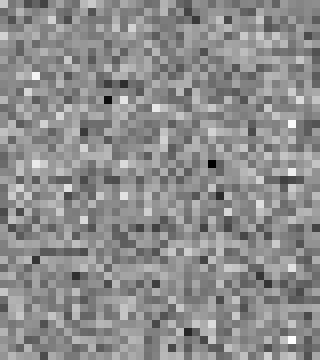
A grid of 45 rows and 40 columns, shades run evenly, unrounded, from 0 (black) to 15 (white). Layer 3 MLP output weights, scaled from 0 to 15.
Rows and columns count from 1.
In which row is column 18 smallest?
29
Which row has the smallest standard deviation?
6
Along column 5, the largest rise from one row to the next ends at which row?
10
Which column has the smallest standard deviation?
13
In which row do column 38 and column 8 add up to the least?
23
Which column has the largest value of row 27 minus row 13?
14
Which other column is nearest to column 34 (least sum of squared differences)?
36
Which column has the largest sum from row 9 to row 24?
37
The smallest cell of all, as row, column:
21, 27
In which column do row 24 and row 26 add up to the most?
3
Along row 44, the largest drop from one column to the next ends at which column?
22
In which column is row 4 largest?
17
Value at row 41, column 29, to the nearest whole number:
8
